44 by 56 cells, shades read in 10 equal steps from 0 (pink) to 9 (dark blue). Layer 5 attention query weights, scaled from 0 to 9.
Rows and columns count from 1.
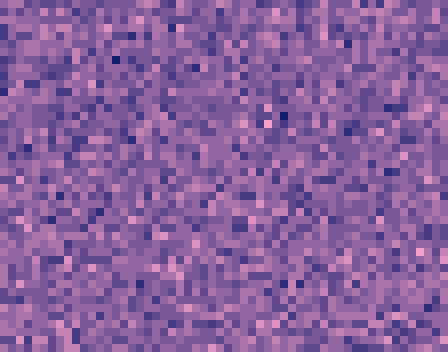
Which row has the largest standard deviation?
41
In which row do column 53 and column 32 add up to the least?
32
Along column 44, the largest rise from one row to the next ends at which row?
43
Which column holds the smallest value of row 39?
24
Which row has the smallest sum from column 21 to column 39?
34
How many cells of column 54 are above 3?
28
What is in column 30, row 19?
7
